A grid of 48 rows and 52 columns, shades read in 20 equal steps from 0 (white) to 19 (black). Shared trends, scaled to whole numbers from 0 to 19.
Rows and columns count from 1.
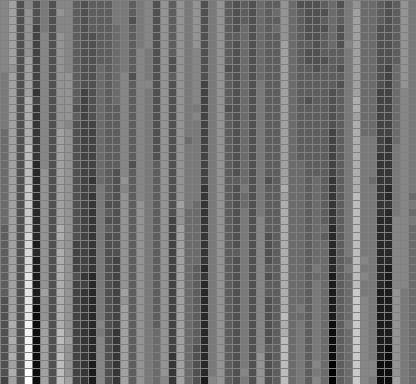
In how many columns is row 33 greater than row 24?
14
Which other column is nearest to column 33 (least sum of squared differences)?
46
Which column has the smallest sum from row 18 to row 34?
4
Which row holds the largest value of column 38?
1
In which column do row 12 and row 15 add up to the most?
5
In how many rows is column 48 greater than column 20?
37
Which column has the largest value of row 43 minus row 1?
42
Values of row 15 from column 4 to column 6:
6 15 9
